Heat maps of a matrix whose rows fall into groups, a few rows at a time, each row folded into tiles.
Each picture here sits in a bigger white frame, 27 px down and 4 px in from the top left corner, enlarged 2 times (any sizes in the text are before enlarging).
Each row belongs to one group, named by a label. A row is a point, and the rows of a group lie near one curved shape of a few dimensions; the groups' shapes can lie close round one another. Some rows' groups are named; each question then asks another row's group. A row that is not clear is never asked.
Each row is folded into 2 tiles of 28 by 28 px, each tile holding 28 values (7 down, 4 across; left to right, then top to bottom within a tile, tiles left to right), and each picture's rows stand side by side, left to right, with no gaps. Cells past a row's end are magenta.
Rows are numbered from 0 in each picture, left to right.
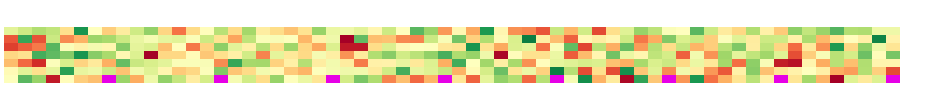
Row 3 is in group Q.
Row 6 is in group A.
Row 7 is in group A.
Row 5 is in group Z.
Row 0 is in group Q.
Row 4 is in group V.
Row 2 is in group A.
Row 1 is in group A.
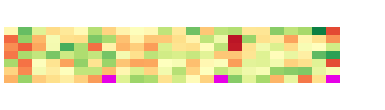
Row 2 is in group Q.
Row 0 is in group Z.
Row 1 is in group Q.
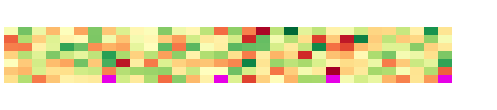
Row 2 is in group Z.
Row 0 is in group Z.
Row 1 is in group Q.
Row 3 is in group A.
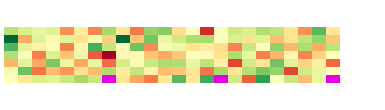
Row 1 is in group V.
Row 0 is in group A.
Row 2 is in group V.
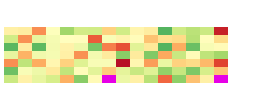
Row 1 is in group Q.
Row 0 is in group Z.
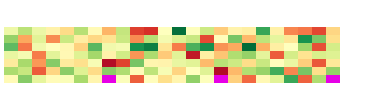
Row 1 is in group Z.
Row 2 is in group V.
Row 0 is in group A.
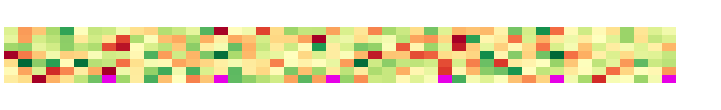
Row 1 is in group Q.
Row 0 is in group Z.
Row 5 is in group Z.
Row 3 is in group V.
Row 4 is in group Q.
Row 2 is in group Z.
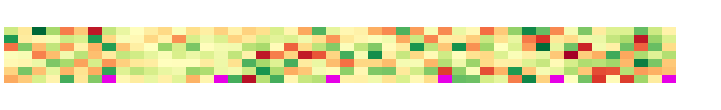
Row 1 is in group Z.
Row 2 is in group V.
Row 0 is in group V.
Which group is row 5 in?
Z
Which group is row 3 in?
Z
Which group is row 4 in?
Z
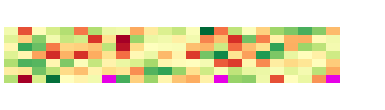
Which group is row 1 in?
Q
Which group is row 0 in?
V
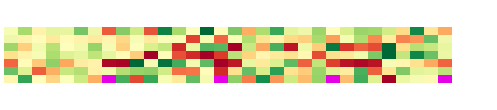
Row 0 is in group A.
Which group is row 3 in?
Q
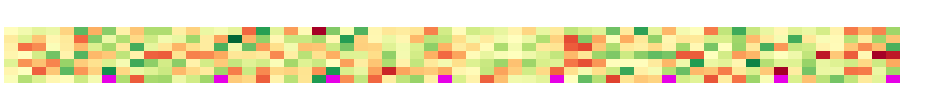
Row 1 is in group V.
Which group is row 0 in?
Q
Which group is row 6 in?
Z
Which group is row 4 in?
Z
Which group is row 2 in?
V
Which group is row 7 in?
A
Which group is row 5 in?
Q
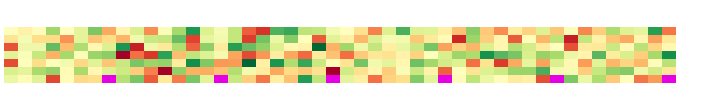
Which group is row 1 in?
Z
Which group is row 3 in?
Z
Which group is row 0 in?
Q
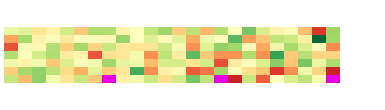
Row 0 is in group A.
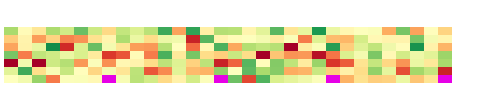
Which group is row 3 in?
Z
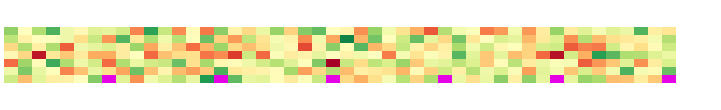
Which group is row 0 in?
V
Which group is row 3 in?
V
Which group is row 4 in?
A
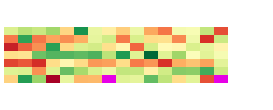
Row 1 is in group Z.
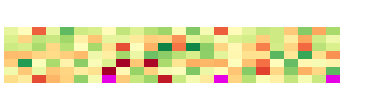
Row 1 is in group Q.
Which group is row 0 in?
Z
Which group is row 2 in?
Q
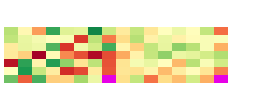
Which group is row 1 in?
Z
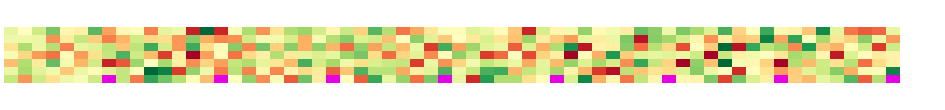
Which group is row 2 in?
Z
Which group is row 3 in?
V
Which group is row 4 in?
V
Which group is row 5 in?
Z
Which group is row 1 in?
V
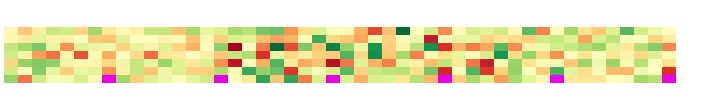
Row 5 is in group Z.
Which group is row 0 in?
V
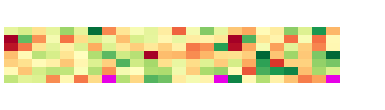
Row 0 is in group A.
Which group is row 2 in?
Q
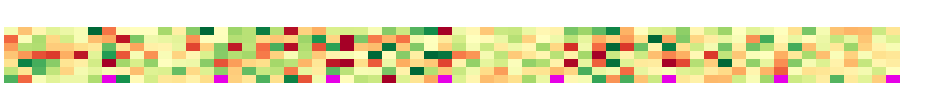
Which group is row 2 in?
V
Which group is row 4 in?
Z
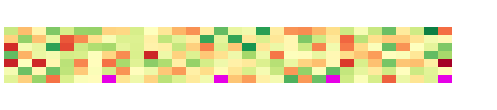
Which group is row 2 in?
V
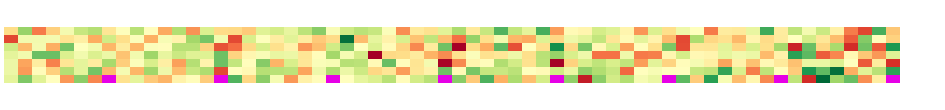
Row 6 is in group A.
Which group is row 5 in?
V
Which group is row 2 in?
Q
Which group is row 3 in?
A
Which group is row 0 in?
Z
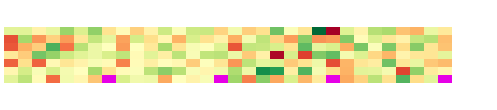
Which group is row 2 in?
Q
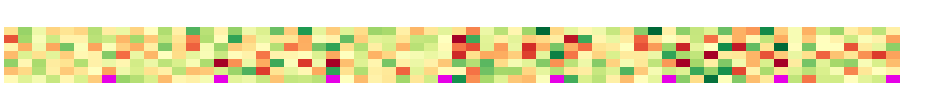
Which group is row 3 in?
V
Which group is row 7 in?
V
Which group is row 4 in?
Q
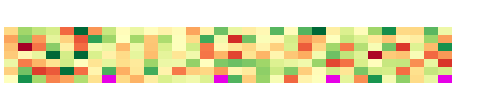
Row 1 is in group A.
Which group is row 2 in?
Q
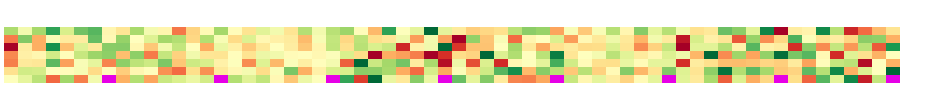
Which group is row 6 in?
Q
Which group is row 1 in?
A
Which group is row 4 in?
Q
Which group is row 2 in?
Q
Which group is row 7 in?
V
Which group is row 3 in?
V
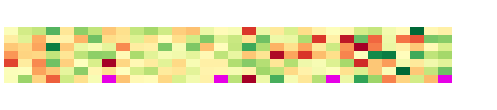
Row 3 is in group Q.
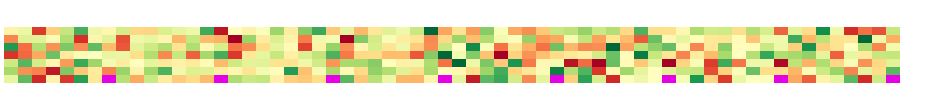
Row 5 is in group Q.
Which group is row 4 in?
V
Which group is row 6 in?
A
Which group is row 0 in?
Z
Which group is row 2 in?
Q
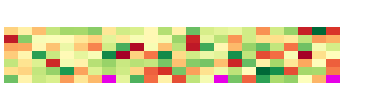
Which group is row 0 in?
Q
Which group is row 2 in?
V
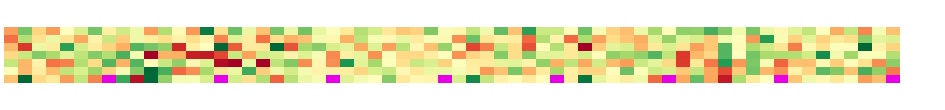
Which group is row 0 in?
Z
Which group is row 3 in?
A
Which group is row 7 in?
Z
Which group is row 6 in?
A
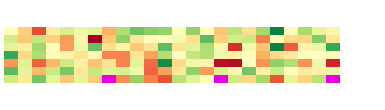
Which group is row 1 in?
A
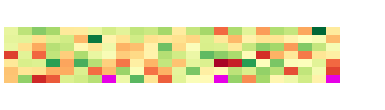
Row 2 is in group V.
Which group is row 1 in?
A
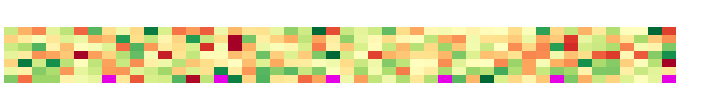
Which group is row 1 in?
V
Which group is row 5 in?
Q
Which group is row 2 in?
Q
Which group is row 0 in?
V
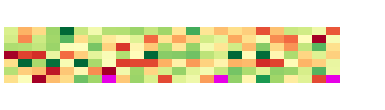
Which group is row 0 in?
Z
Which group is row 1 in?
Q
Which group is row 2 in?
Z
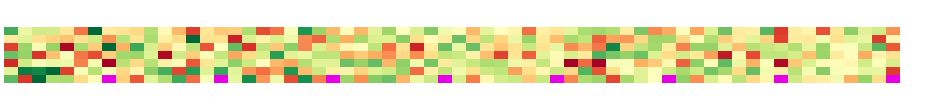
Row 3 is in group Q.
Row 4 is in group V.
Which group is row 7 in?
Z
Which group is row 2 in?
Z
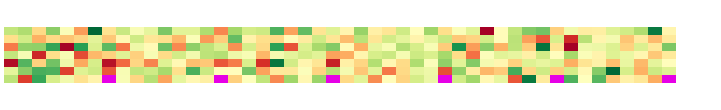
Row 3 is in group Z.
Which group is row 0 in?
V
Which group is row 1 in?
Q
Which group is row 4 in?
Z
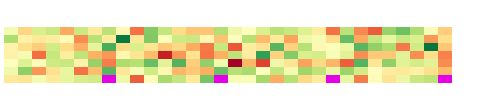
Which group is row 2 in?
Q
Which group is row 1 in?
V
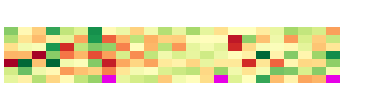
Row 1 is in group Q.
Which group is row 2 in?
Q
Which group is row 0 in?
V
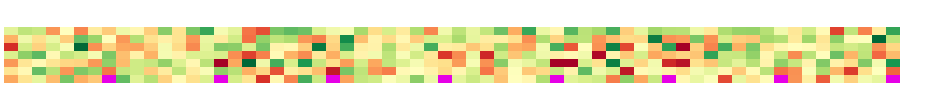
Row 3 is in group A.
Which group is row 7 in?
A
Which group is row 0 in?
Z
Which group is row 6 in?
A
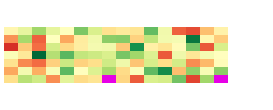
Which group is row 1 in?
V
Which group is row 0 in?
Q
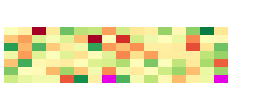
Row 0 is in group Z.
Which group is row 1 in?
Q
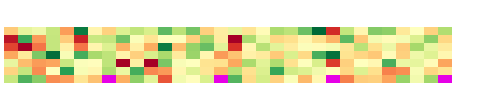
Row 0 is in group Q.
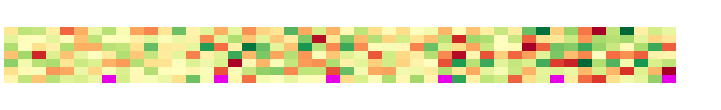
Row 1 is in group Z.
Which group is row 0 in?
A
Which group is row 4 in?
Q
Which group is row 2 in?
Z
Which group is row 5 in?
Z
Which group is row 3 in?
A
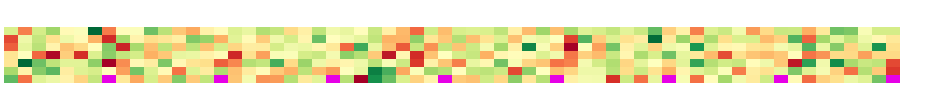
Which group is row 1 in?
V
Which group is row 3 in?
V
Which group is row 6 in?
V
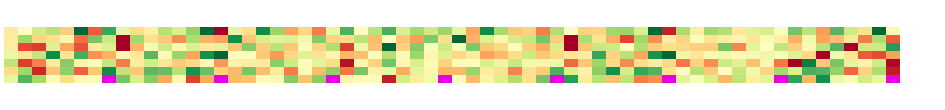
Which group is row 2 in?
V
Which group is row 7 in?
V
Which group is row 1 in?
Q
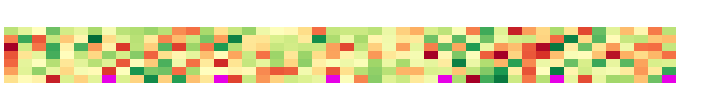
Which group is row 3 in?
A
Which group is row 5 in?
V
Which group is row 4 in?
V
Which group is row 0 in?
A
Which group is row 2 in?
A
